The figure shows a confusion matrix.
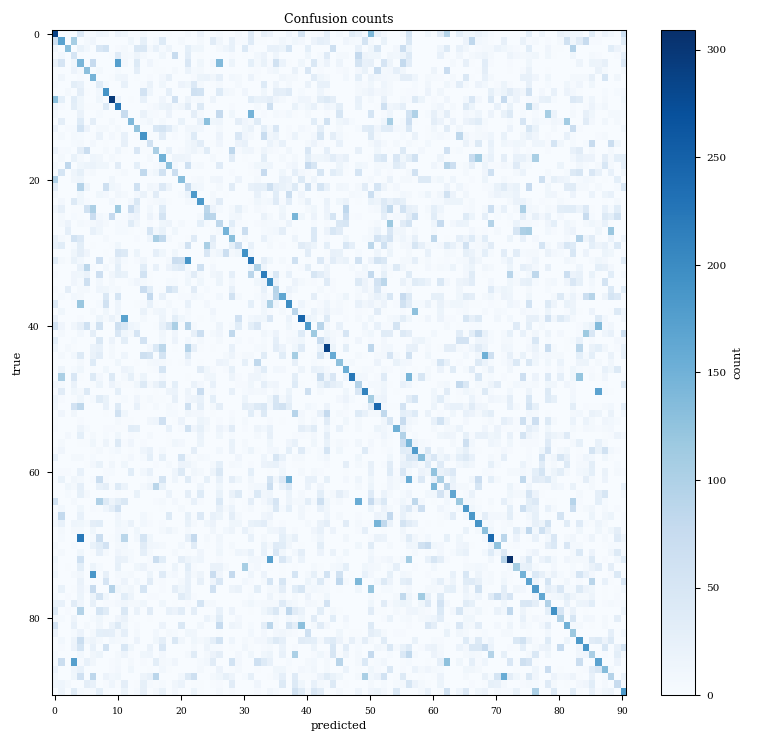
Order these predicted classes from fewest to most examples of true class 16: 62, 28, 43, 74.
74, 43, 62, 28
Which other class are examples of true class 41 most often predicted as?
84
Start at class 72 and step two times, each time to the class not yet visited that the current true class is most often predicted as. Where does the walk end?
52
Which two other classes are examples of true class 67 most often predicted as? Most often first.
51, 52
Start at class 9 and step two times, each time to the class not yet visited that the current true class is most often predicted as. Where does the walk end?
50
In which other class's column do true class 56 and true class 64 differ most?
48
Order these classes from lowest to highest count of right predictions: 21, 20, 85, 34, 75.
21, 85, 20, 75, 34
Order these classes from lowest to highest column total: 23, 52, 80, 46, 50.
80, 46, 23, 52, 50
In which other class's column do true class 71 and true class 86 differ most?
3
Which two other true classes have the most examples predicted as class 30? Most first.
73, 27
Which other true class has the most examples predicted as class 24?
12
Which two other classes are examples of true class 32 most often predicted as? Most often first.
5, 23
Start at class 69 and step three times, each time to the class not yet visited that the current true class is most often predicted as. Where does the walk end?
75
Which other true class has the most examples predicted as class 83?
47
